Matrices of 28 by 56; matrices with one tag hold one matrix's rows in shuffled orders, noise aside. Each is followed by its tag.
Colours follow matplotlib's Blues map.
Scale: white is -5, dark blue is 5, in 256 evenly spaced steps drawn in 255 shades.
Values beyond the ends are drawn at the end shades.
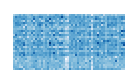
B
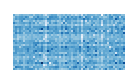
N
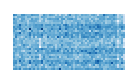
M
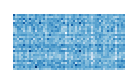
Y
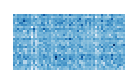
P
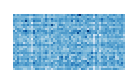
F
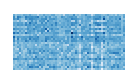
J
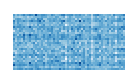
Y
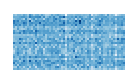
Y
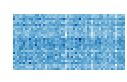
Y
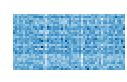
N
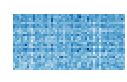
F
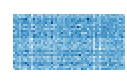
F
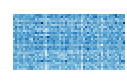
N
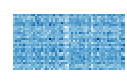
B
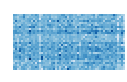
M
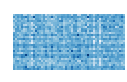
F
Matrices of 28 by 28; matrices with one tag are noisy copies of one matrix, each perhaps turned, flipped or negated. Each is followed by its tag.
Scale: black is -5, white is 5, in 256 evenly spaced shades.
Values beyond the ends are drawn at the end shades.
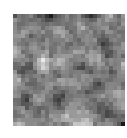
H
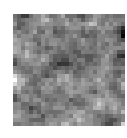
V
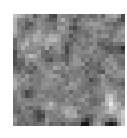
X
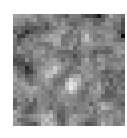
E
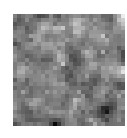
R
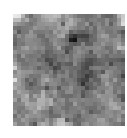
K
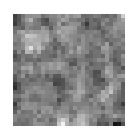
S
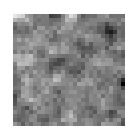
R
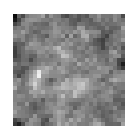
K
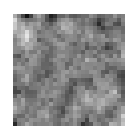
X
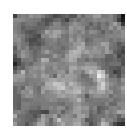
K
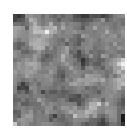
S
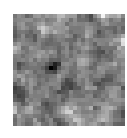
E
